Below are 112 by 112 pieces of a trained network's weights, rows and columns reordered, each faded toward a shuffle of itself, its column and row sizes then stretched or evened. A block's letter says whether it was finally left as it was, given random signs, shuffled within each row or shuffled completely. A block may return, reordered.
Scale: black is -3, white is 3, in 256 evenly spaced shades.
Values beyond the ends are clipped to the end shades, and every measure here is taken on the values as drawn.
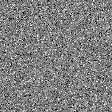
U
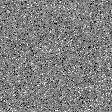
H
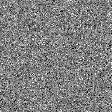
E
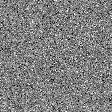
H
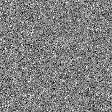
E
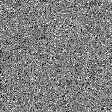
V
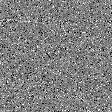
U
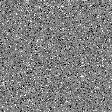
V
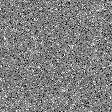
H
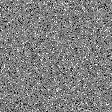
U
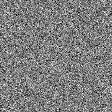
E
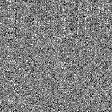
V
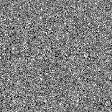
V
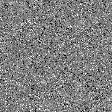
E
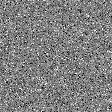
H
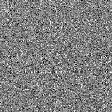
V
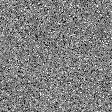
H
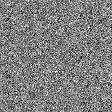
E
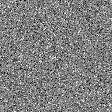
H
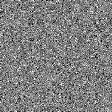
V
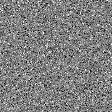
U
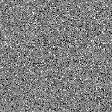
V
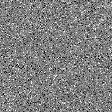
V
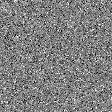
U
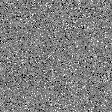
U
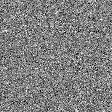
U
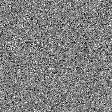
U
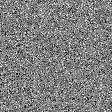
H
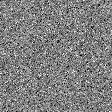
H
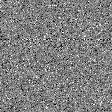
U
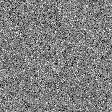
H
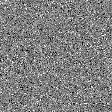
U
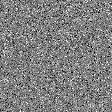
U
